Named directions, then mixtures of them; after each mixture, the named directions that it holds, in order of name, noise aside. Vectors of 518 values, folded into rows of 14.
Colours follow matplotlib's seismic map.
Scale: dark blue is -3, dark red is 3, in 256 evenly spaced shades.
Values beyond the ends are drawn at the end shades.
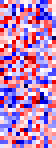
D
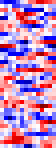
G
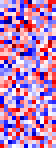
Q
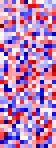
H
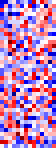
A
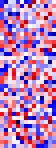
A, H.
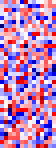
H.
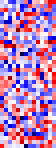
G, Q.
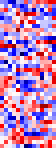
G, Q.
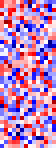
A, Q.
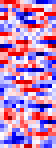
G.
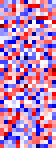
D, H.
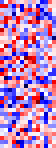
D.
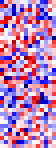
D.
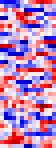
G.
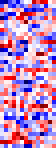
A, G.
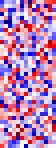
A, Q.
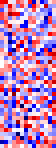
A.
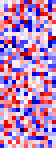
D, Q.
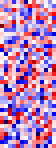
H.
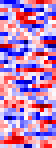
G.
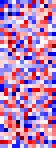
A.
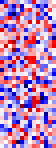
A, D.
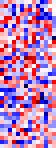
D.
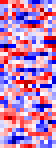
D, G.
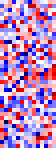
H, Q.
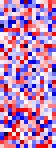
H, Q.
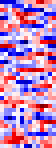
G.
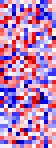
D.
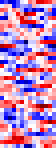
G.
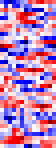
G.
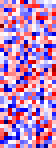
H.
